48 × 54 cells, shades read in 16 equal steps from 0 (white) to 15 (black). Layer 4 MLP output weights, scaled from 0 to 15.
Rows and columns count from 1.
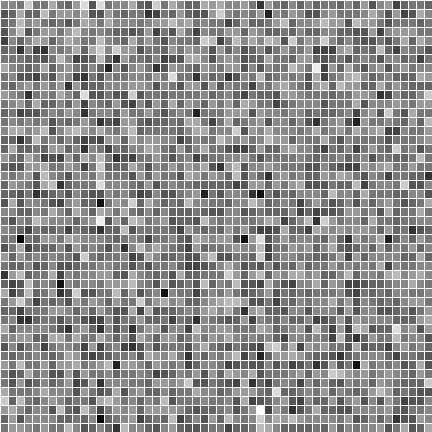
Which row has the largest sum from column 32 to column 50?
41
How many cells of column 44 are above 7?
24
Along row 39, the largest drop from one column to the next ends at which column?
34
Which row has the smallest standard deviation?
30
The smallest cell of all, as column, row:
33, 46
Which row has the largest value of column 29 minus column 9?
48
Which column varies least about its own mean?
47
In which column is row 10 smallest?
43
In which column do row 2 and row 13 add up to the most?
25
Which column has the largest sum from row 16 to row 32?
8
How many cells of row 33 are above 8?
20
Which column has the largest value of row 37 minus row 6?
13
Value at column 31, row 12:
5
